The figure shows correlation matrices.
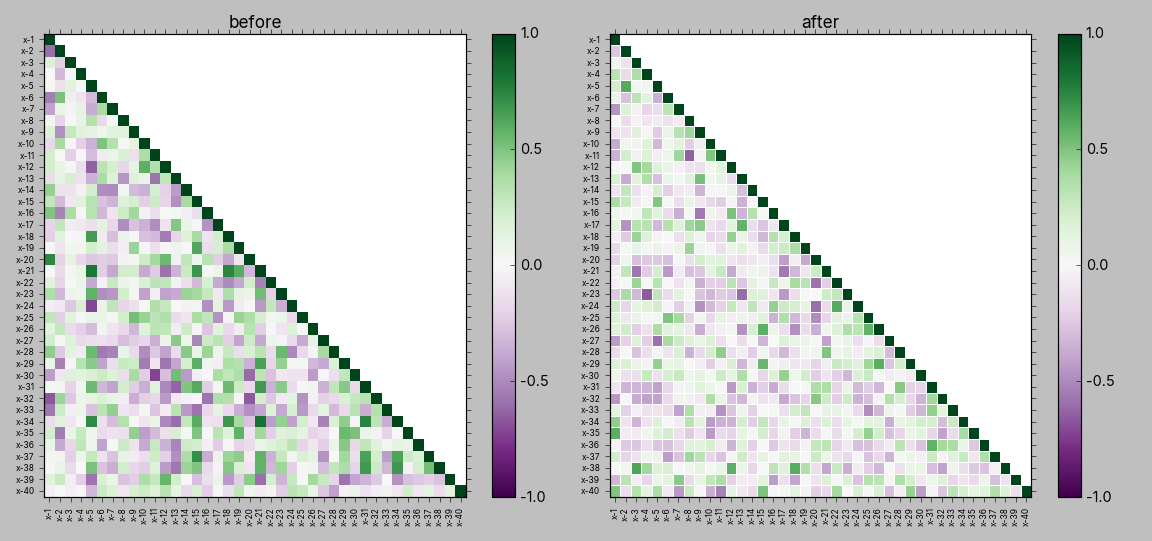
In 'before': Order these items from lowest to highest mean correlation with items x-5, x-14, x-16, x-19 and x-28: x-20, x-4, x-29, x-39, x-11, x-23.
x-39, x-11, x-4, x-20, x-29, x-23
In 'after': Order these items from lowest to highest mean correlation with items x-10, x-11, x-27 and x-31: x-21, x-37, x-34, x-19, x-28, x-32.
x-34, x-37, x-19, x-21, x-28, x-32
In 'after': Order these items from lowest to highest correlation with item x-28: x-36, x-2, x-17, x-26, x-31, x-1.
x-17, x-1, x-2, x-26, x-36, x-31
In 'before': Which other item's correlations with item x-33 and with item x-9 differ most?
x-25
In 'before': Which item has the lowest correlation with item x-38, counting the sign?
x-13
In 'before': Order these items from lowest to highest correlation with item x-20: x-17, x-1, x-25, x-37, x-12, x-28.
x-17, x-37, x-28, x-25, x-12, x-1
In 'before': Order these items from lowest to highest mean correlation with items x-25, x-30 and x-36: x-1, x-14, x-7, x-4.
x-14, x-1, x-7, x-4
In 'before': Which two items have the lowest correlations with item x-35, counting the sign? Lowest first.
x-2, x-10
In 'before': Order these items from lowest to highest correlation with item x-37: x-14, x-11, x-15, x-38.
x-11, x-14, x-38, x-15
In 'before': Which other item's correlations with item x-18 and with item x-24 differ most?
x-5
